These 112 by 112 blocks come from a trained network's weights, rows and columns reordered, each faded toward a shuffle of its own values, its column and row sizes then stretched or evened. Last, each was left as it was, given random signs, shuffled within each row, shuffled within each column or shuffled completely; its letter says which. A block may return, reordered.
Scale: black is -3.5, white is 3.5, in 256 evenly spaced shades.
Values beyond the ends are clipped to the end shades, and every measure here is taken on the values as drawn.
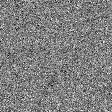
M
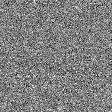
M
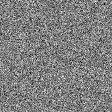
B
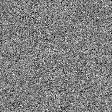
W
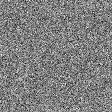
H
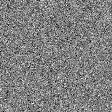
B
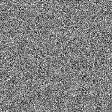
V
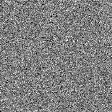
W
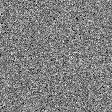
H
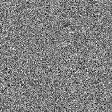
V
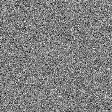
W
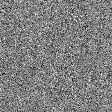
B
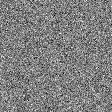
H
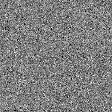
W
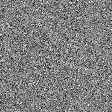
B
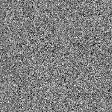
V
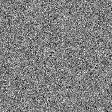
B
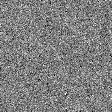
B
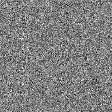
V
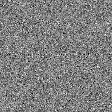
M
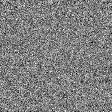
M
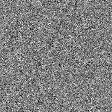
W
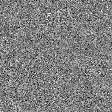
M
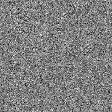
V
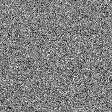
M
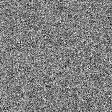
B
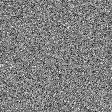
H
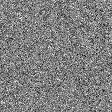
H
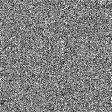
V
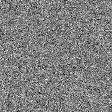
M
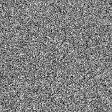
V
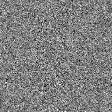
W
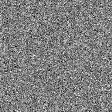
B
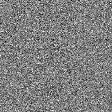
V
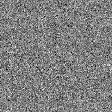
V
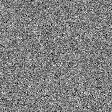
M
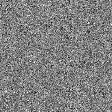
W
